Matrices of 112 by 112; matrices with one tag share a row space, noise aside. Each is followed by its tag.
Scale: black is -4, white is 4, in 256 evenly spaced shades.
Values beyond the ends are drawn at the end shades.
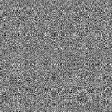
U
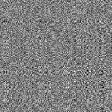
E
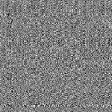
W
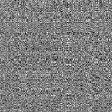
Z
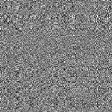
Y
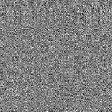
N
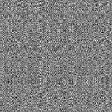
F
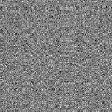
N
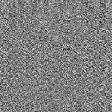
E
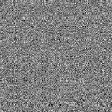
N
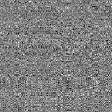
Z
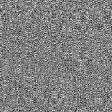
U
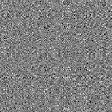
E
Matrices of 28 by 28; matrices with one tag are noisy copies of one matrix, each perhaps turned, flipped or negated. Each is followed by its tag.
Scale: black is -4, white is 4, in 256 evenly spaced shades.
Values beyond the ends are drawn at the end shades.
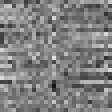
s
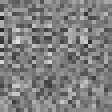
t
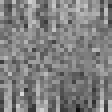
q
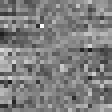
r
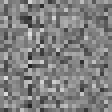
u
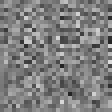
t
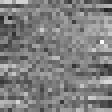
q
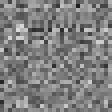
u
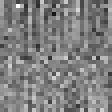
s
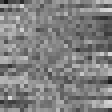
q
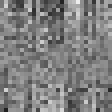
r
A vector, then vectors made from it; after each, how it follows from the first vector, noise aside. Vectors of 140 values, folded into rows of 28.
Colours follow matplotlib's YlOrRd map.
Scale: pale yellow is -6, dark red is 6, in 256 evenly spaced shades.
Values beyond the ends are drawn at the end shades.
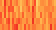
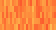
negated, shrunk.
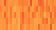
reversed, shrunk.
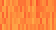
negated, shrunk.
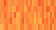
reversed, shrunk.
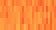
reversed, shrunk.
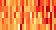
reversed, scaled up.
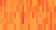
reversed, shrunk.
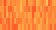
shrunk.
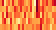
negated, scaled up.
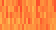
negated, shrunk.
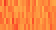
shrunk.
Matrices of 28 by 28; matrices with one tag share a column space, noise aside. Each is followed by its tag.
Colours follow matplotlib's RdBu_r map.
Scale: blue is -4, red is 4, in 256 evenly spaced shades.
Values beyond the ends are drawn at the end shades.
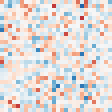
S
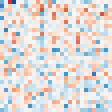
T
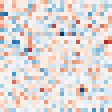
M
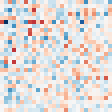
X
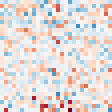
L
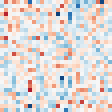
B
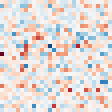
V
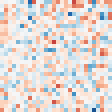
T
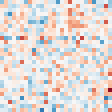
B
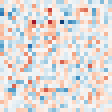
X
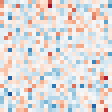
S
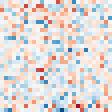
L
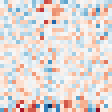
L
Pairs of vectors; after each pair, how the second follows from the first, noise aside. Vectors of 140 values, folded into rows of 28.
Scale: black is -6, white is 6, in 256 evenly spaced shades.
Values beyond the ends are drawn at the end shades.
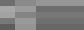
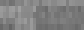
shrunk.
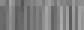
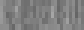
wrapped around, shrunk.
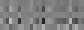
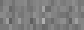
negated, shrunk.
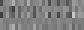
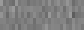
negated, shrunk.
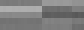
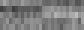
negated.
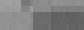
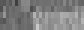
negated.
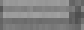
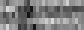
wrapped around, scaled up.
